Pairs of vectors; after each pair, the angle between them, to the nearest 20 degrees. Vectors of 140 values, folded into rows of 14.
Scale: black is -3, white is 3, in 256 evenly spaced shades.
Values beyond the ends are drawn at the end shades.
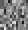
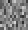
20 degrees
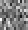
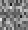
40 degrees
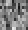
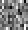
80 degrees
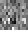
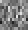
60 degrees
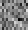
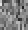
60 degrees
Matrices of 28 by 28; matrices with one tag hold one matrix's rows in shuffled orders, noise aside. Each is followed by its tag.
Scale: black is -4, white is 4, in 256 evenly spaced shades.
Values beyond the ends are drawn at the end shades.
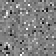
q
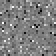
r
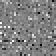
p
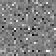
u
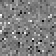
p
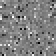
p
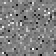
r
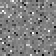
r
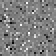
q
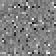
u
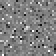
r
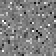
r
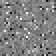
q
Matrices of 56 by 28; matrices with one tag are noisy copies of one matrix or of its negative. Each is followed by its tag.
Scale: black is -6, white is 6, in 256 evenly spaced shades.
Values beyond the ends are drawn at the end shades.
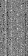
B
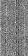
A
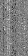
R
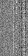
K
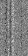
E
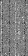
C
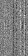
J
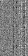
K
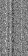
E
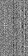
J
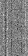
B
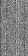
A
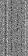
B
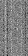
B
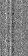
E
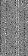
A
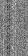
R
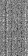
B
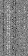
R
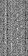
B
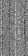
C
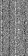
C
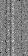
E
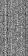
B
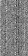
A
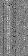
R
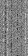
B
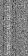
R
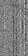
J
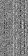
J
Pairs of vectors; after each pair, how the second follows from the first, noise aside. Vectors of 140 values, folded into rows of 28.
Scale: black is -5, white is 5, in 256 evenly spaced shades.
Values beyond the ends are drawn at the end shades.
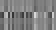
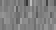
wrapped around, partly zeroed.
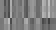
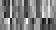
scaled up.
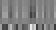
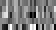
scaled up.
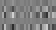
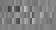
wrapped around, negated, partly zeroed.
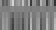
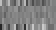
reversed, partly zeroed.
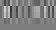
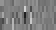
wrapped around, negated, partly zeroed.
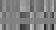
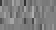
wrapped around, partly zeroed.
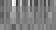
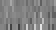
reversed, partly zeroed.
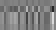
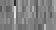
wrapped around, partly zeroed.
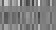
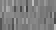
wrapped around, partly zeroed.
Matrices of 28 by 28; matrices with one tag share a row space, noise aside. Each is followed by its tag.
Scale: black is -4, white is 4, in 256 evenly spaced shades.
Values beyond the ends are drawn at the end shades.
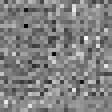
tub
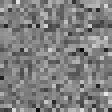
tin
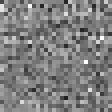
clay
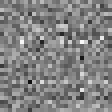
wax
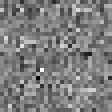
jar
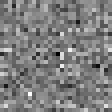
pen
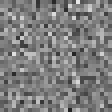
jar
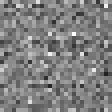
tub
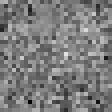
clay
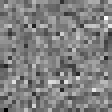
pen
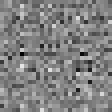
jar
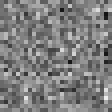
pen
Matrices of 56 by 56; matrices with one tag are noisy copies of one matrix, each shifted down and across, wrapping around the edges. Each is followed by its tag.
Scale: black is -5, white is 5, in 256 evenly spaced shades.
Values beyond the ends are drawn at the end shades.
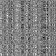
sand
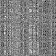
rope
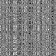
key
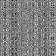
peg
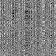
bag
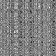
key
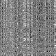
rope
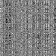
peg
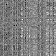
rope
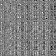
peg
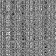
key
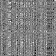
bag
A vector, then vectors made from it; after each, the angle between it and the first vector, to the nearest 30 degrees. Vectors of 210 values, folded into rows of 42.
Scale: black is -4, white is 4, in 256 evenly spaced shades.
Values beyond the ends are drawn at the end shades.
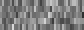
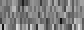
90 degrees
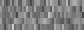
30 degrees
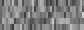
150 degrees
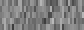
150 degrees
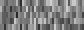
30 degrees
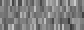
30 degrees
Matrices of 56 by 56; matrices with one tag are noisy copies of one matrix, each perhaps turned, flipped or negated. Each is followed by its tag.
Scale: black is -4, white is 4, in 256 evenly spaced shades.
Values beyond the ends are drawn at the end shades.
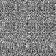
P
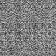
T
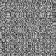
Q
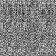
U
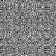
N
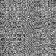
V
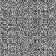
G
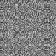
N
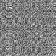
N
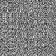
G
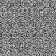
G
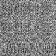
P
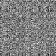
N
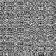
Q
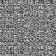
Q
